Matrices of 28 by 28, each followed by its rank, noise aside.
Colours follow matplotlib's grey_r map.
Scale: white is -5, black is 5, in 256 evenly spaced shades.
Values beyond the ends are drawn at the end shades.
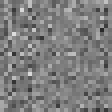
six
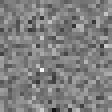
seven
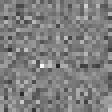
five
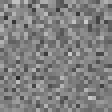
eight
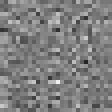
five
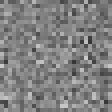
five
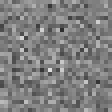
eight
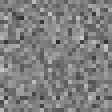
seven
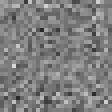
six
